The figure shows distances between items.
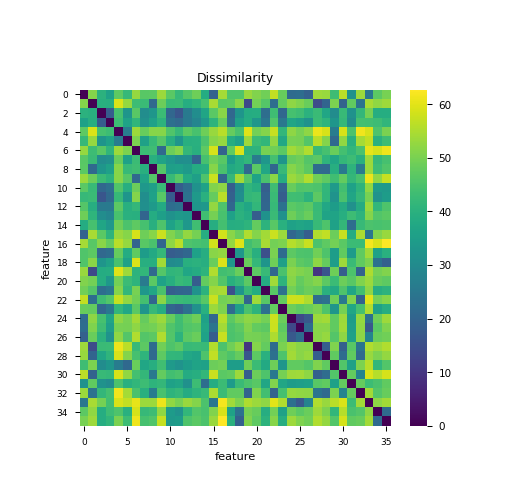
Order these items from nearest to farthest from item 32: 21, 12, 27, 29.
27, 12, 21, 29
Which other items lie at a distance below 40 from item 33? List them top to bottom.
0, 15, 24, 25, 26
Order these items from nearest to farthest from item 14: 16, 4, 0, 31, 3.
31, 3, 0, 16, 4
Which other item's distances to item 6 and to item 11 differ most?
16
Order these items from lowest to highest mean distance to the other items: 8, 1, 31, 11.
11, 8, 31, 1
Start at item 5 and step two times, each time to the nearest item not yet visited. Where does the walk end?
4
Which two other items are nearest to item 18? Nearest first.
35, 34
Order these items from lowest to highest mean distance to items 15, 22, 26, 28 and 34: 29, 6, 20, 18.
18, 29, 20, 6
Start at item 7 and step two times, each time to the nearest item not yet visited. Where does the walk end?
20
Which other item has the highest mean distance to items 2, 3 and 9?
33
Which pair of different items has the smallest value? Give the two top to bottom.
19, 27
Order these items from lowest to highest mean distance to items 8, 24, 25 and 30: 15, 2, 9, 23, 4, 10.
15, 2, 10, 23, 9, 4
